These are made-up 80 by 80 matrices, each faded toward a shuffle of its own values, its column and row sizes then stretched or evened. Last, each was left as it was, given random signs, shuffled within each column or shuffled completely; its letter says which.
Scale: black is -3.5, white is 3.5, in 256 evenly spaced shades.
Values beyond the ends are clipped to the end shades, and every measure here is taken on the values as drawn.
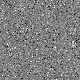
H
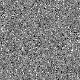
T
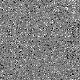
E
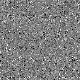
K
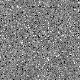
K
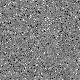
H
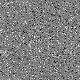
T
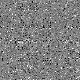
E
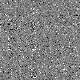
K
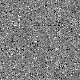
K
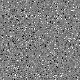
E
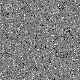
H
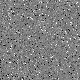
H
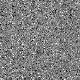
E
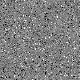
T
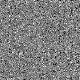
K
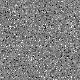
K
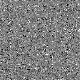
K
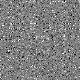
E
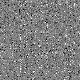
T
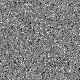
H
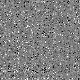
K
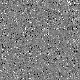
K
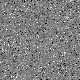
H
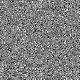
E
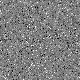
H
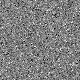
H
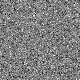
H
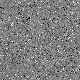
H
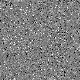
T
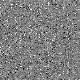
K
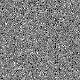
T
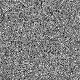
H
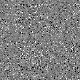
E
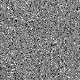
T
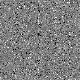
K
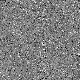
T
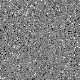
T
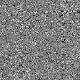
E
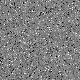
H
